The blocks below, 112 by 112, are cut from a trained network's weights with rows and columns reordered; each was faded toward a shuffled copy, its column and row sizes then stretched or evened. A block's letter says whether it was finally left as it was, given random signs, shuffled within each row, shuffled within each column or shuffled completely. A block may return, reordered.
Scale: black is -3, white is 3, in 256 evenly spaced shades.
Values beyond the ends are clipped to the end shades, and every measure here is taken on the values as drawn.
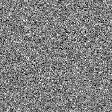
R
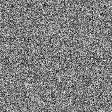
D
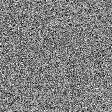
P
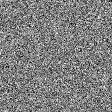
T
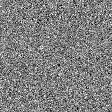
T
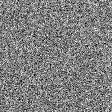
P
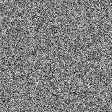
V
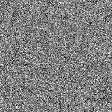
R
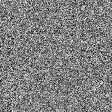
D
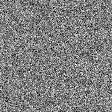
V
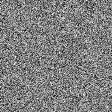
V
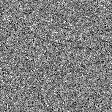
P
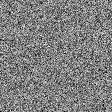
P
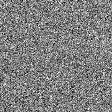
V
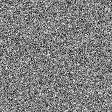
P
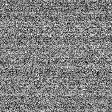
R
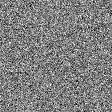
P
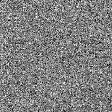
R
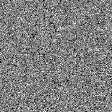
R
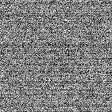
R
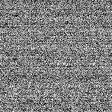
R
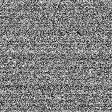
T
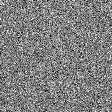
T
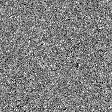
T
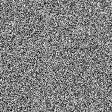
V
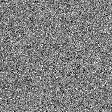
T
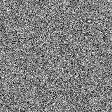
P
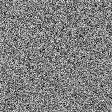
P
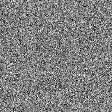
D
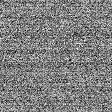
T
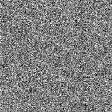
R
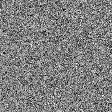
V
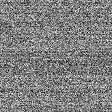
T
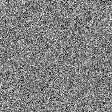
D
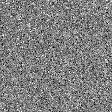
V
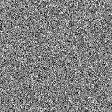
R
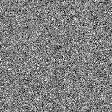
R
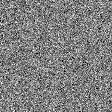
V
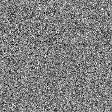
D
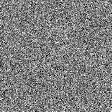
D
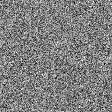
V
